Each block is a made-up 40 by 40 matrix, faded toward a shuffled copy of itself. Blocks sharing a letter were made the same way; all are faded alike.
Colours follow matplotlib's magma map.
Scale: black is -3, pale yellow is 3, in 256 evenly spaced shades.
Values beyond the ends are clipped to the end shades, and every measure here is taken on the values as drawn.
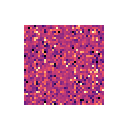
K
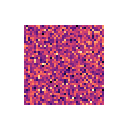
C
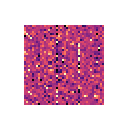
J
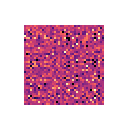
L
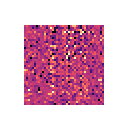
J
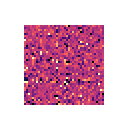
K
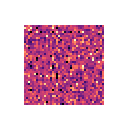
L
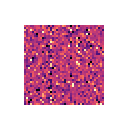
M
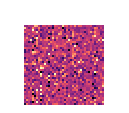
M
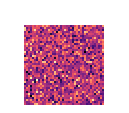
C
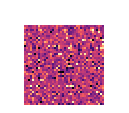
L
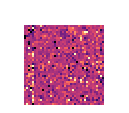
K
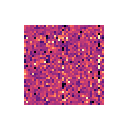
J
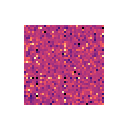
K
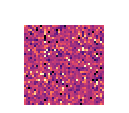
M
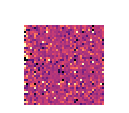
K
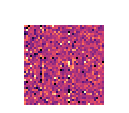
M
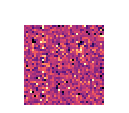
M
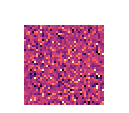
M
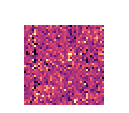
J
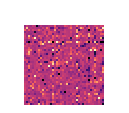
K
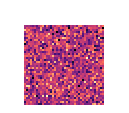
C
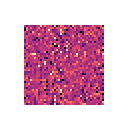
M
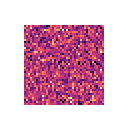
C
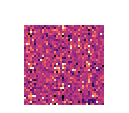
K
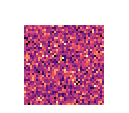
C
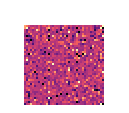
K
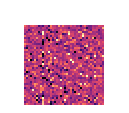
M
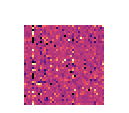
K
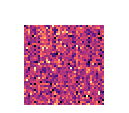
L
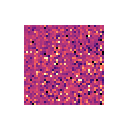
K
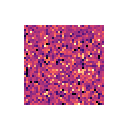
M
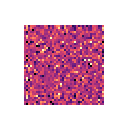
L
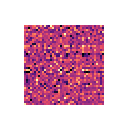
L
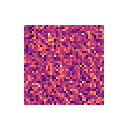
C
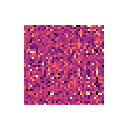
L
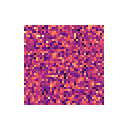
C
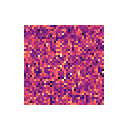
C
